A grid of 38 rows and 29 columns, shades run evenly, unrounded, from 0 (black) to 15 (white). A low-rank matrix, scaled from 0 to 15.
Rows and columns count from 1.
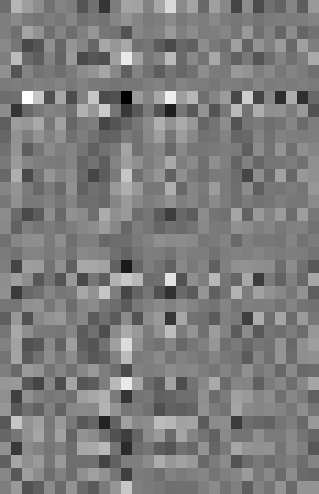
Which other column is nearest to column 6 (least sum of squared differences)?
17
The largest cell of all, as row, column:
8, 3
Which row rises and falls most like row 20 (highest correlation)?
21
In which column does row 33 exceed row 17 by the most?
16
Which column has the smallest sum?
10
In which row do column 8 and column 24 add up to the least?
22
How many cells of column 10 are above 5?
31
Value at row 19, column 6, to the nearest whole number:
8
